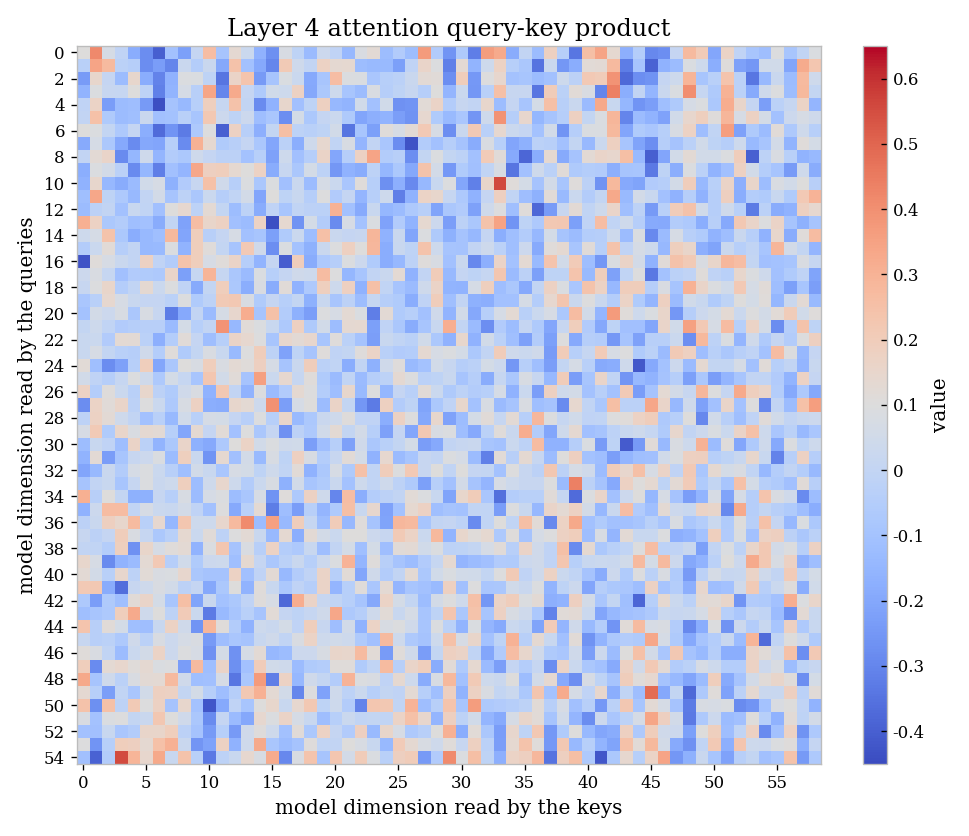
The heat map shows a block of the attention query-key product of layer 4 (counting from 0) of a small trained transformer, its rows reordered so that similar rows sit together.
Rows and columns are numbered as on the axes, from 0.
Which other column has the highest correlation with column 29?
6
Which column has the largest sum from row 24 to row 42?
8
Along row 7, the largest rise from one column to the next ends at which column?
9
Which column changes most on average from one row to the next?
39
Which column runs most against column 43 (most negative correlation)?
57
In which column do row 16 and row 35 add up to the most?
52
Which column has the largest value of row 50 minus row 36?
31
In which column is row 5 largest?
33
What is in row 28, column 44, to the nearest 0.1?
0.2
